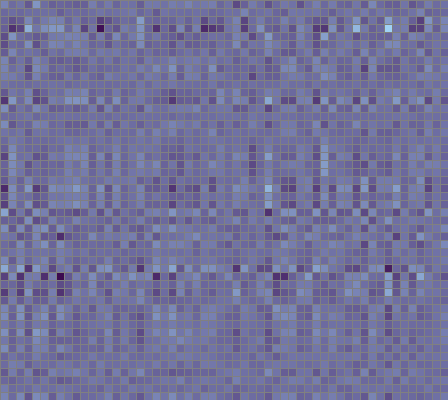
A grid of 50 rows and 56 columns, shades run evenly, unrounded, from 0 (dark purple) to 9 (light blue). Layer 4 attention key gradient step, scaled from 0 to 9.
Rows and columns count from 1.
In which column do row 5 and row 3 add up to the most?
18
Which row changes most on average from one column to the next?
4
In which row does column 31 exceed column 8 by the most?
35
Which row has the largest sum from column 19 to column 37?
34
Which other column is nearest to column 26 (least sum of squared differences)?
31
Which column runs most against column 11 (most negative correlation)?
45
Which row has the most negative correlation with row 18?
16
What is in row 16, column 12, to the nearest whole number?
5
